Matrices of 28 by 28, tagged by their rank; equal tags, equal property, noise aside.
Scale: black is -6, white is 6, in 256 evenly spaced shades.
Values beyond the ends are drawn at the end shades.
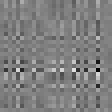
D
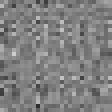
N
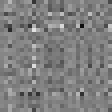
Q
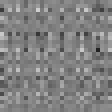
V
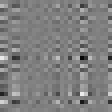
D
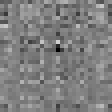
N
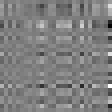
D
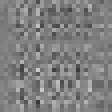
Q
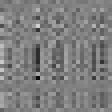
V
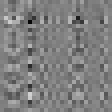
V
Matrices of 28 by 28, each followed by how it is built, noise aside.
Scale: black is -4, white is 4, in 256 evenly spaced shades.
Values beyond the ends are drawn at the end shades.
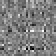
low rank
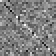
diagonal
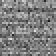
blocks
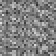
repeating rows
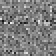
uneven rows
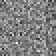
repeating rows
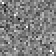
diagonal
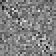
banded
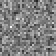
blocks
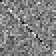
diagonal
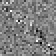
banded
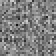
blocks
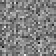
repeating rows
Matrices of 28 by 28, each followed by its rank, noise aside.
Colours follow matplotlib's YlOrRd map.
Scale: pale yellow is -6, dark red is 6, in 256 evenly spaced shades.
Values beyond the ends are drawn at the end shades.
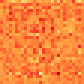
five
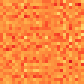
five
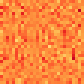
five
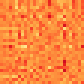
four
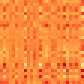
two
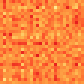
five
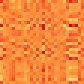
three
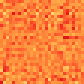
four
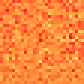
five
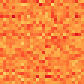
five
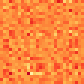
four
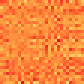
four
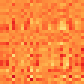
three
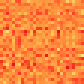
four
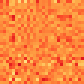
four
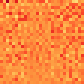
five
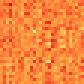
five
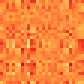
two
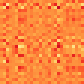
two
